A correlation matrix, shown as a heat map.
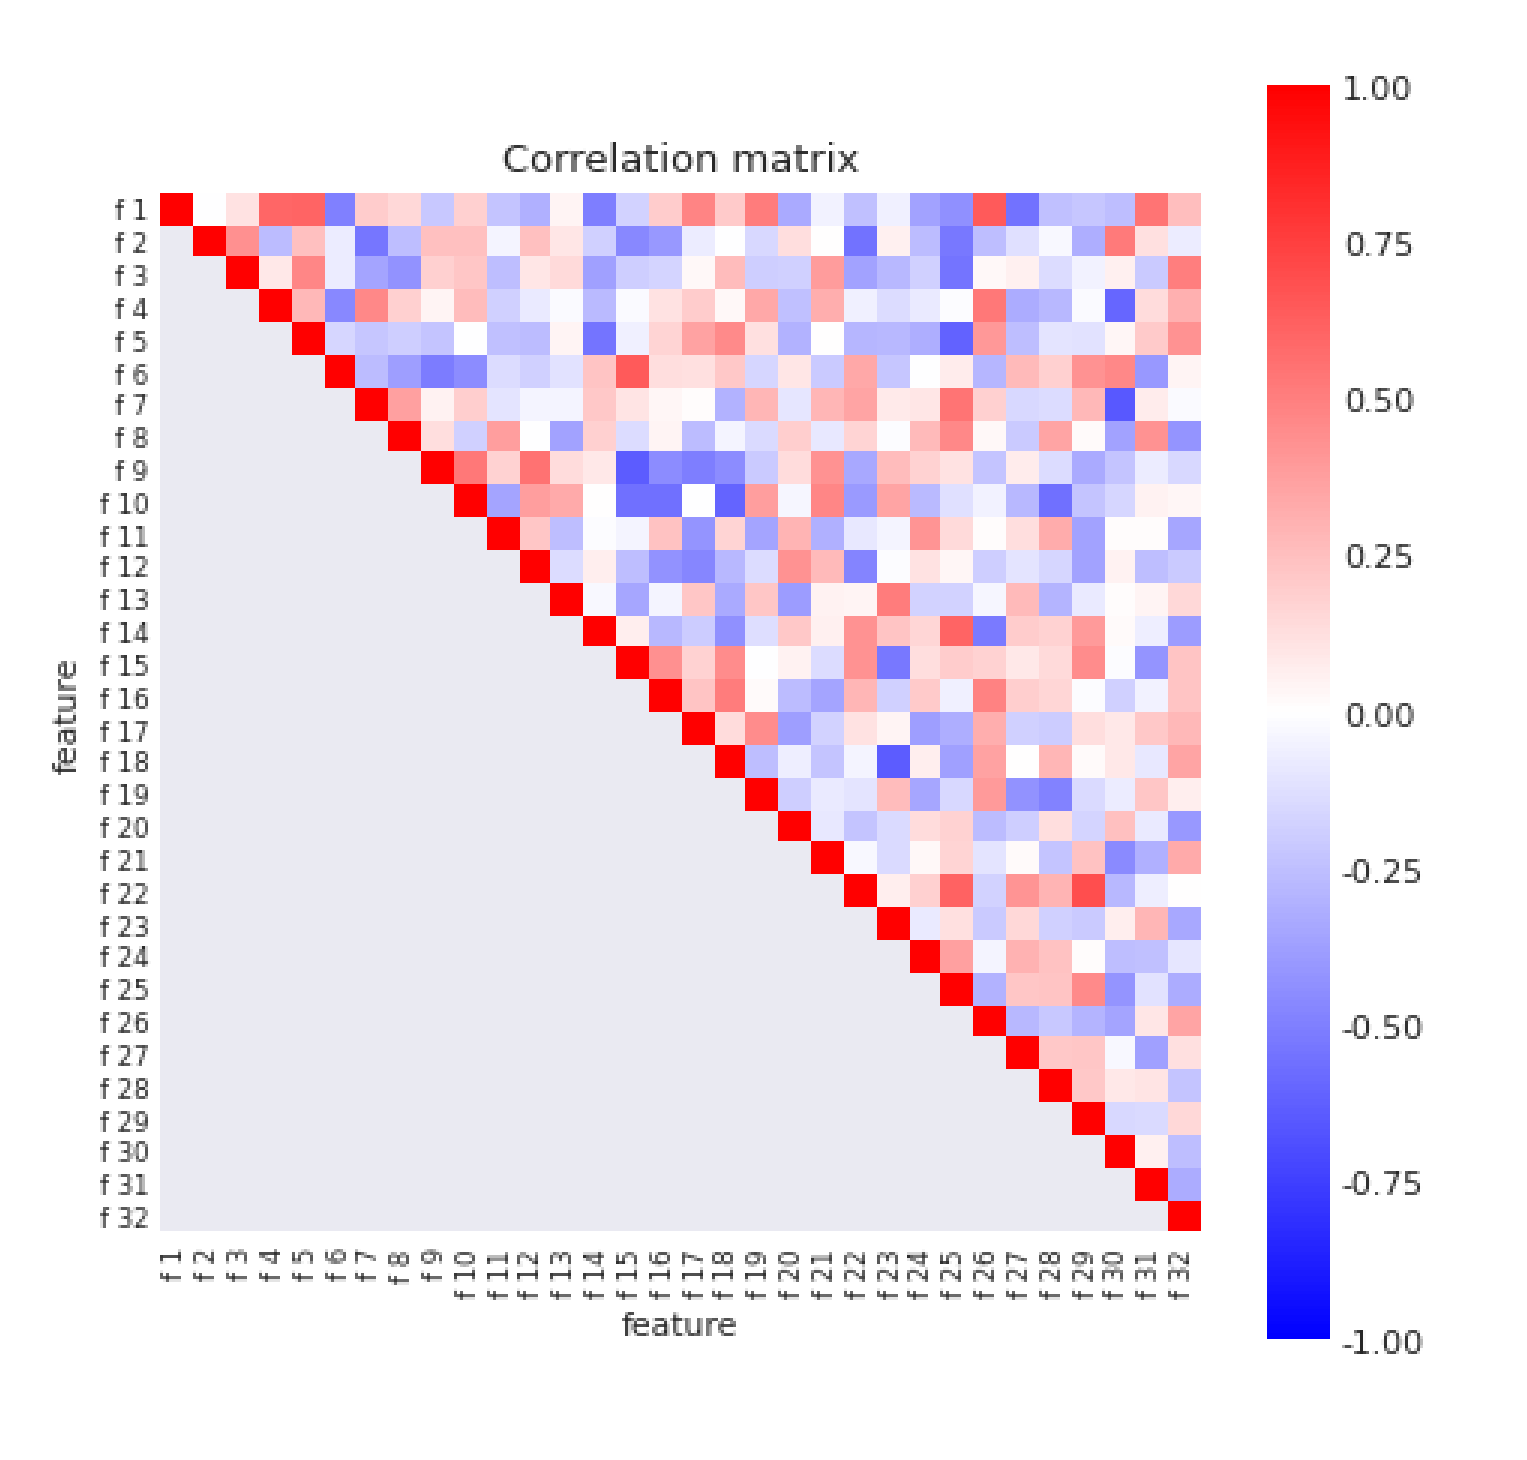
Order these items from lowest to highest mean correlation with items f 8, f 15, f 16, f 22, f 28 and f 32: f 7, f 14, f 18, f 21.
f 21, f 14, f 7, f 18
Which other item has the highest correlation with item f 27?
f 22
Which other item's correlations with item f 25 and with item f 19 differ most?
f 1
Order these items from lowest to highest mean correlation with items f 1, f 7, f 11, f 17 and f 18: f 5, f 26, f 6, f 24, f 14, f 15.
f 14, f 6, f 24, f 15, f 5, f 26
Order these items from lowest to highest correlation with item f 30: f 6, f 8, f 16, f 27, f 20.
f 8, f 16, f 27, f 20, f 6
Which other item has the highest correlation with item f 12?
f 9
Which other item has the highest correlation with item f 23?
f 13
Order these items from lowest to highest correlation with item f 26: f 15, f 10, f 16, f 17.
f 10, f 15, f 17, f 16
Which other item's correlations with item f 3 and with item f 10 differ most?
f 18
